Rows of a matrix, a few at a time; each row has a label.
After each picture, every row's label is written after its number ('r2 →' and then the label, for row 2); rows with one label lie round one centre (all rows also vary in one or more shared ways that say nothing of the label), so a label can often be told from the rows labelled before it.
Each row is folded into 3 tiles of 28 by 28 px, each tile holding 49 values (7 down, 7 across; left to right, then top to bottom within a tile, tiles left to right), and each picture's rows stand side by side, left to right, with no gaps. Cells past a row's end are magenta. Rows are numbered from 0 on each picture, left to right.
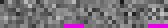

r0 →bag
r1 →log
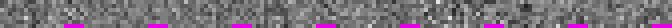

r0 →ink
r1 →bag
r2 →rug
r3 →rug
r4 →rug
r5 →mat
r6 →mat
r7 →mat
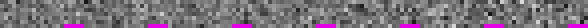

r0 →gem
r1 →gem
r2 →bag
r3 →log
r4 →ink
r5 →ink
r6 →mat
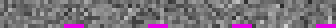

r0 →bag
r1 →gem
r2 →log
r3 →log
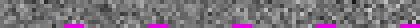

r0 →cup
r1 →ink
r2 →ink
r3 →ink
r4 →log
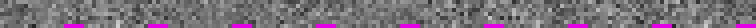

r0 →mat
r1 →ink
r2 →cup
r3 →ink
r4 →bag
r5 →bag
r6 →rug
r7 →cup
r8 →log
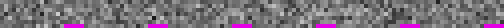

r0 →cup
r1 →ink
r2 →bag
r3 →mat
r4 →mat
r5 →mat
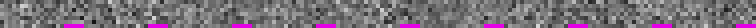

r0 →bag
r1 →gem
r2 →rug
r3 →mat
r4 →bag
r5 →mat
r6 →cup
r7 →gem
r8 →mat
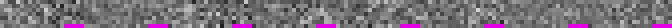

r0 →bag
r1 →ink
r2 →bag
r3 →rug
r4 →log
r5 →gem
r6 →gem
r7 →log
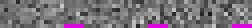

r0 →cup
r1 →rug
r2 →mat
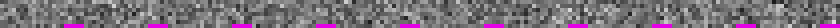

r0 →gem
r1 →log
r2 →mat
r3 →rug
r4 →gem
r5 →ink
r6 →bag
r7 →bag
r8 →mat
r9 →bag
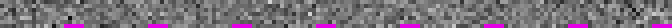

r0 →rug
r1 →cup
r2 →ink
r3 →ink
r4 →mat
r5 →mat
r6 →rug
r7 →rug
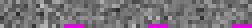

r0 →bag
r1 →gem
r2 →ink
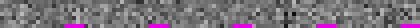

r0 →rug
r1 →cup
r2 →cup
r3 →ink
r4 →gem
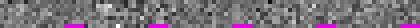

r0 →cup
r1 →mat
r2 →mat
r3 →cup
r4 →rug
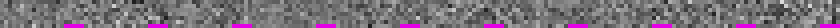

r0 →cup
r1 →cup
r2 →gem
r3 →bag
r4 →ink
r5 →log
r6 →ink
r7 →log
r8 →cup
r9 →bag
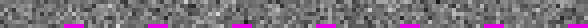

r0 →rug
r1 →gem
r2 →mat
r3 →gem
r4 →gem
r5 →log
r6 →bag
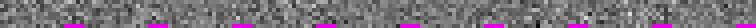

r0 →gem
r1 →rug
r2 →log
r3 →rug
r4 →mat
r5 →log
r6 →cup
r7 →cup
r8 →bag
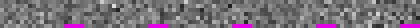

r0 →mat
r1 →cup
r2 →log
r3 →mat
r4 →gem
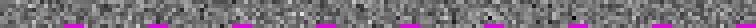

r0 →gem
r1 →rug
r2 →gem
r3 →cup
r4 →gem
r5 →ink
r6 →bag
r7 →log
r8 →gem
